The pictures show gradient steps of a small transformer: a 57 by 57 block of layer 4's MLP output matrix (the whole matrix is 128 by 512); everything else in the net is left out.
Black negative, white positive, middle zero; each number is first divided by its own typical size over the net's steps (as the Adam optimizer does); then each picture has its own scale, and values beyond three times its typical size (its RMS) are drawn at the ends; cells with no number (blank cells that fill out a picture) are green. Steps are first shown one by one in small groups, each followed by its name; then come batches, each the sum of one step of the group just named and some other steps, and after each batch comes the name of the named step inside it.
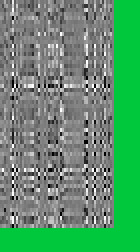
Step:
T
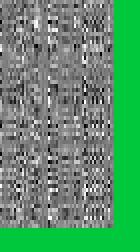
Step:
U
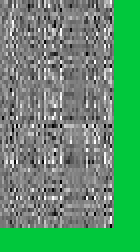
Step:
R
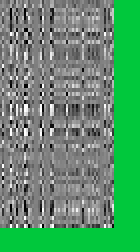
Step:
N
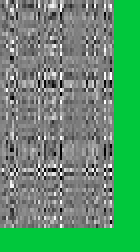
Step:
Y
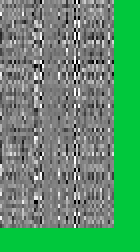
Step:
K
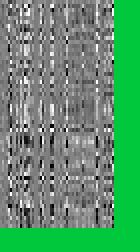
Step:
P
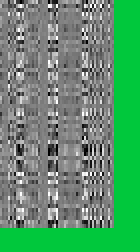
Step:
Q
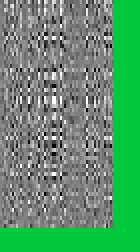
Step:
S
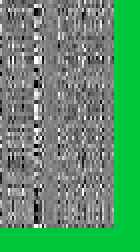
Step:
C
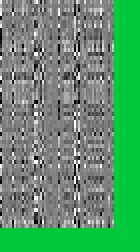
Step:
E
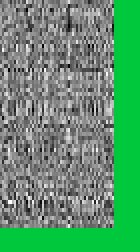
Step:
R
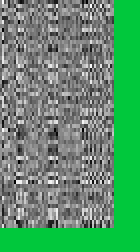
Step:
Q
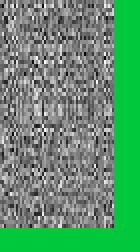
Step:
P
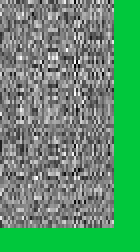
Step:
K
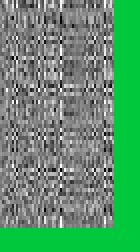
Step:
Y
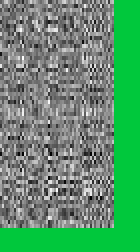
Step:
U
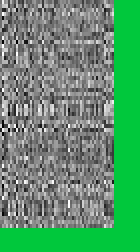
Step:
N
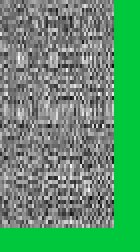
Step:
U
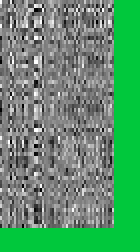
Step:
C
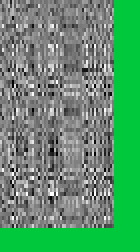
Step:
T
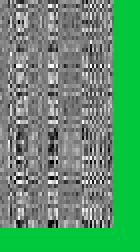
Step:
Q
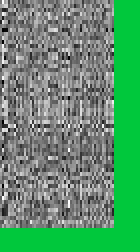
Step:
U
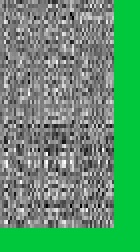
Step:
Q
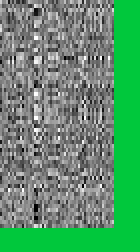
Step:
C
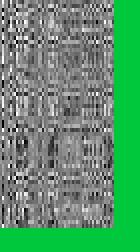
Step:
Q
